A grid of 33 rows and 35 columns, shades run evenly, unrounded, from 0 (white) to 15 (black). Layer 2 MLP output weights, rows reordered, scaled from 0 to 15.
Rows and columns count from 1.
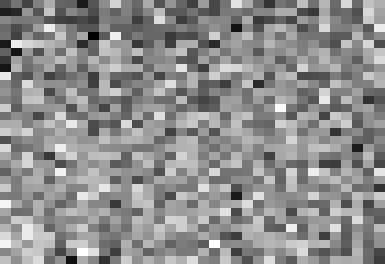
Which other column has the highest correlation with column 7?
27
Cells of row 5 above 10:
5
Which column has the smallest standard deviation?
14
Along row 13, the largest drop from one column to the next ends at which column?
30
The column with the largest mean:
9
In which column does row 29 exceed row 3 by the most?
34
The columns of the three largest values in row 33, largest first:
7, 10, 35
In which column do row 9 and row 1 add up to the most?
1
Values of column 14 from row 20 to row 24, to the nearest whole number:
5 4 7 8 5
